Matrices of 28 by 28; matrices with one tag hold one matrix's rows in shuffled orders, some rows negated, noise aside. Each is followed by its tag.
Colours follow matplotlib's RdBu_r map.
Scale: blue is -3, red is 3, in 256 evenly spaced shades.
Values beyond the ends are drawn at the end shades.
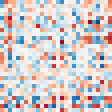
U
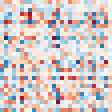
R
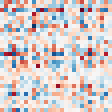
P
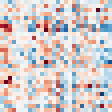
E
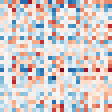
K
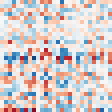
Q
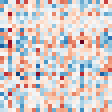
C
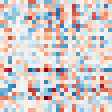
E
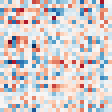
P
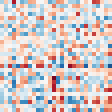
K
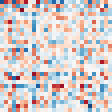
P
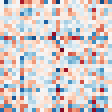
R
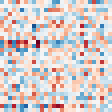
P
